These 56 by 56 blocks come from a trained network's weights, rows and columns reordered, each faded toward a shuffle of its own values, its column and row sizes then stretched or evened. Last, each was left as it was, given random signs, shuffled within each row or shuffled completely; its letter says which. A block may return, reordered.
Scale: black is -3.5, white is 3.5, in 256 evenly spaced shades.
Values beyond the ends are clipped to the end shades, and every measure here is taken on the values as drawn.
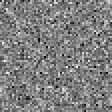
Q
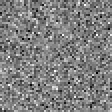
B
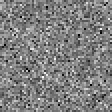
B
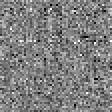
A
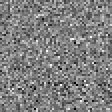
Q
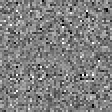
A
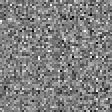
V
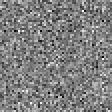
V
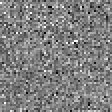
A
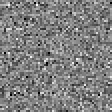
Q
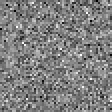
B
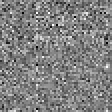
V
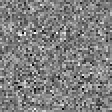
V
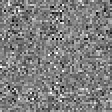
V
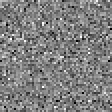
Q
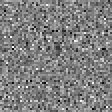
Q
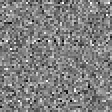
Q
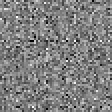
A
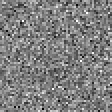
B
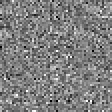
A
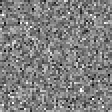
B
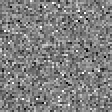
B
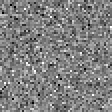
B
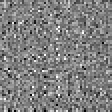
A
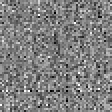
A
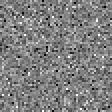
B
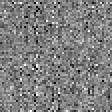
A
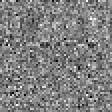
A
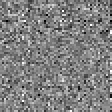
V
